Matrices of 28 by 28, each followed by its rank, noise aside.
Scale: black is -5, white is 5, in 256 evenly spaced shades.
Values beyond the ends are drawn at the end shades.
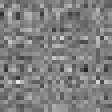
four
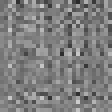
three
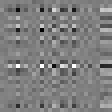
one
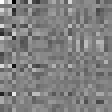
two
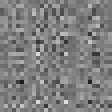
four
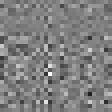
three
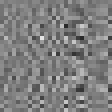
two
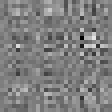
three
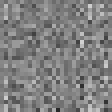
four
